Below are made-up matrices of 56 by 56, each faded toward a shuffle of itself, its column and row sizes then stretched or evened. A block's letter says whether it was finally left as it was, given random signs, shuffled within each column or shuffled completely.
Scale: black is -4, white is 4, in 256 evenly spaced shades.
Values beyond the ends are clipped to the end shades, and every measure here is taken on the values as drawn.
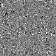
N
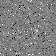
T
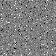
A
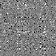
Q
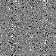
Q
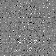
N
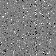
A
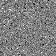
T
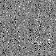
A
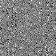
A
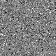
T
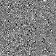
A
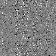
A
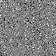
A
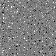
A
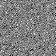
A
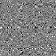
Q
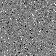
T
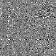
N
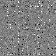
N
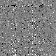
N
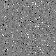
A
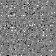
Q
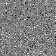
N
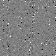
A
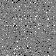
N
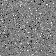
T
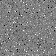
T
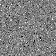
T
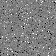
T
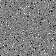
T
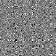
Q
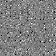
Q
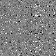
N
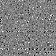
Q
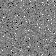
T
